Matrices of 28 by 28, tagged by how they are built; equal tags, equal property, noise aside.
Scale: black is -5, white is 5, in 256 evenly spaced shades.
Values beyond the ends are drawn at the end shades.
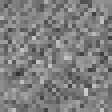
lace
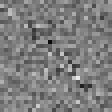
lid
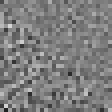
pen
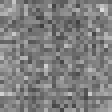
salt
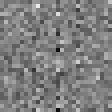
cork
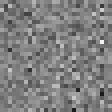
cork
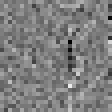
cork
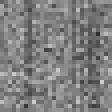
salt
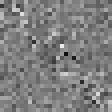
lid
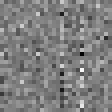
cork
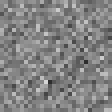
lace
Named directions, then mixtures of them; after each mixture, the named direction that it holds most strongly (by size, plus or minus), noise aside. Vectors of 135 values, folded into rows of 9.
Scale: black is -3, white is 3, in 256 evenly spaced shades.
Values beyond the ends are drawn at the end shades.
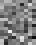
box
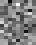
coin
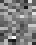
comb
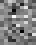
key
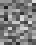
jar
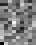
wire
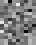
coin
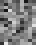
wire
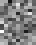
coin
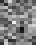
comb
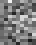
jar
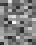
wire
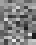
key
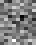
jar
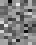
coin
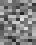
jar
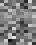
comb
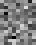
comb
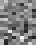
box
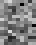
box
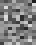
jar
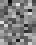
coin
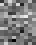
key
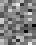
coin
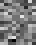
comb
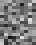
jar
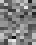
comb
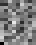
wire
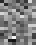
comb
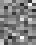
box
